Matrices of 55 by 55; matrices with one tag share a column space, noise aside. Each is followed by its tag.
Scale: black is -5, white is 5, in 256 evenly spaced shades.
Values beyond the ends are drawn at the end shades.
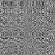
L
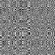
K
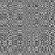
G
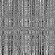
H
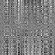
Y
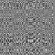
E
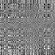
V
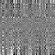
V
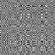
G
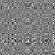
E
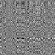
L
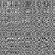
L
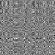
L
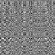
L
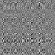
E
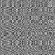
K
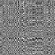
L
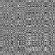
G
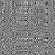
L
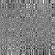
V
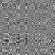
E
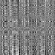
H
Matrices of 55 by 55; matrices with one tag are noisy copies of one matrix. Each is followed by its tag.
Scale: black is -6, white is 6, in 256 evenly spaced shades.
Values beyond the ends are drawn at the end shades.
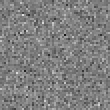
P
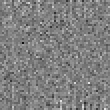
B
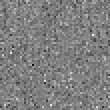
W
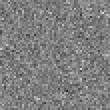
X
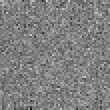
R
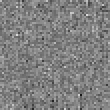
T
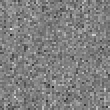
W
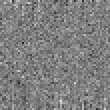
B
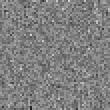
R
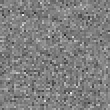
P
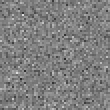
P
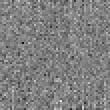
B
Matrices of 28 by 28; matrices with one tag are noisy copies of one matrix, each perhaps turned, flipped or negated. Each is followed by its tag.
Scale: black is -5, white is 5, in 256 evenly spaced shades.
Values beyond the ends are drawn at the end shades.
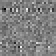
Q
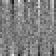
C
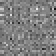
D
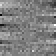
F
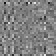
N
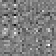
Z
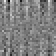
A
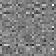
N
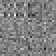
Z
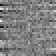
A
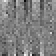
F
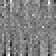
A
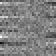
C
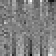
F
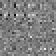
Z
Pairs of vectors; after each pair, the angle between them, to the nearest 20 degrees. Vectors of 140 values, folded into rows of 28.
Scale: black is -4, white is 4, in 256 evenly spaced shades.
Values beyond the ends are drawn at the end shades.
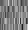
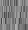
100 degrees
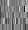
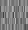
40 degrees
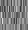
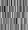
40 degrees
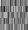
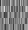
160 degrees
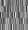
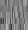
60 degrees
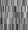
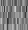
160 degrees
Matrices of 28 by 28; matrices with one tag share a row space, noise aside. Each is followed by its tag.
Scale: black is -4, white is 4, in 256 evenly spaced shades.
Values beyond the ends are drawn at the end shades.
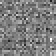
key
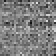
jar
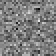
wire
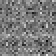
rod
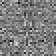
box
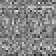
rod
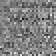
jar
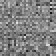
key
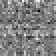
wire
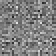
rod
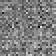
rod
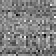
key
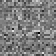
wire
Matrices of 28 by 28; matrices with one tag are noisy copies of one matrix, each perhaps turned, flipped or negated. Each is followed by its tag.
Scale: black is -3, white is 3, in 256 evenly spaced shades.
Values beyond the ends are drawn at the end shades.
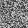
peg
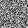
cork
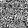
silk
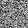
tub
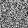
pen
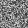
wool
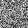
wool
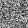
peg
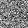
pen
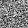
peg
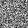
tub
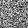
wool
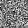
peg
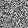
pen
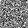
peg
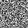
tub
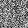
silk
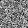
tub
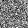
silk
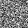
peg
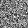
cork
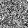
peg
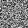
silk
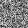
cork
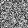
pen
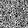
wool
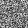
cork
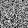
pen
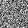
cork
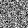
tub
